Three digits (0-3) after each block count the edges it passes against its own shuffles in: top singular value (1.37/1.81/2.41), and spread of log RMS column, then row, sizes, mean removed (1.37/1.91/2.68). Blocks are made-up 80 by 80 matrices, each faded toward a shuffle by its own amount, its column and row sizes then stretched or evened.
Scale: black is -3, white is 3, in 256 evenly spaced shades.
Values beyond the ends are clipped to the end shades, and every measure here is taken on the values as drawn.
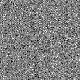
2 0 0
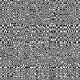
3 0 3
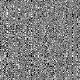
2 3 1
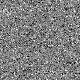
1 0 1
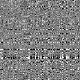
3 2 3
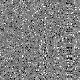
2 1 0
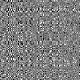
3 3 2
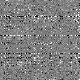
2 2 3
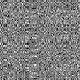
3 1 0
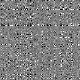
2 3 3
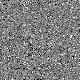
0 1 1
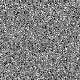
1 0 0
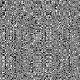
3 2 0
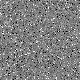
0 0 0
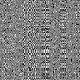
3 3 0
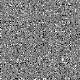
1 2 2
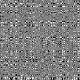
3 2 3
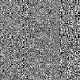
2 3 1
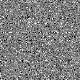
0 1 2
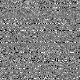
1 0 3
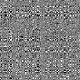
3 3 3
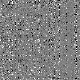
0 3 2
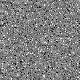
1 0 0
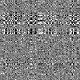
3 2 3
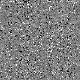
0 2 1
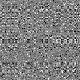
3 1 2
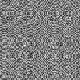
3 0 1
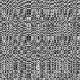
3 3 1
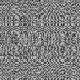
3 0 2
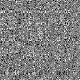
2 2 1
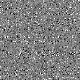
1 1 2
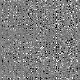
1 3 2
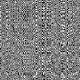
3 3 1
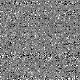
0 2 3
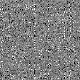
2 2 1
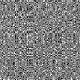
3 2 1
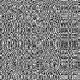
3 0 1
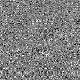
2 0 2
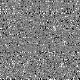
1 1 3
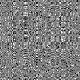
3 2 0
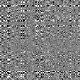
3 3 3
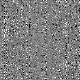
1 3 1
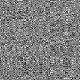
3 1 2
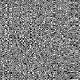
2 2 1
